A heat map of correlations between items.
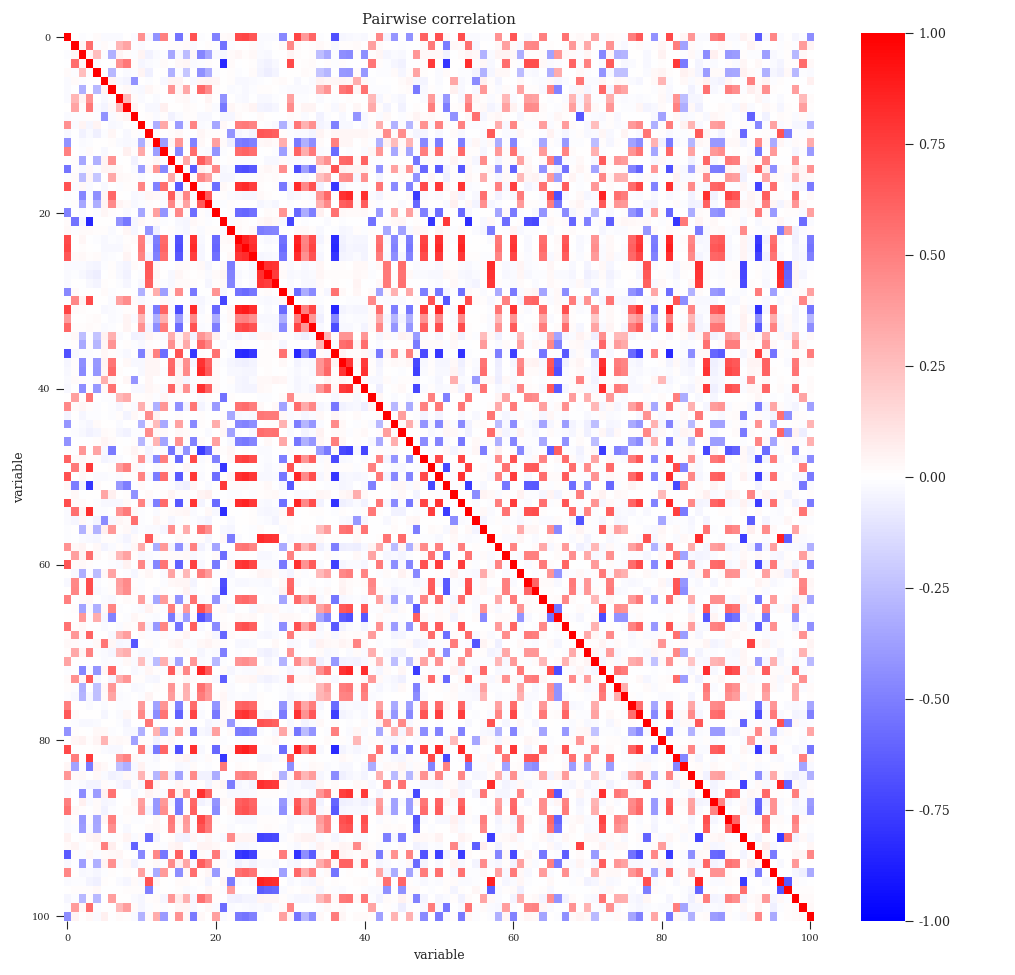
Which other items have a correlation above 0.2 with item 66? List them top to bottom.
2, 4, 47
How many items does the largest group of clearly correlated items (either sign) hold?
36
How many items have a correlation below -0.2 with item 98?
4
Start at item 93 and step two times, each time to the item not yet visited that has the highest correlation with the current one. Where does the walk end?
15
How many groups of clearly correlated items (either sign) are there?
5
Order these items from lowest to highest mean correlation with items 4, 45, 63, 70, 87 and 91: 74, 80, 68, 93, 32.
93, 74, 80, 32, 68
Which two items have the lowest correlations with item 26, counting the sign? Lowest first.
91, 97
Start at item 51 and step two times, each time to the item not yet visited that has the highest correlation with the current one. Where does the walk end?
83
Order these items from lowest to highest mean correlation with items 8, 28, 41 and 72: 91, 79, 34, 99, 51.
51, 91, 79, 34, 99
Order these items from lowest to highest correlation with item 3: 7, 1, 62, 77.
77, 7, 1, 62
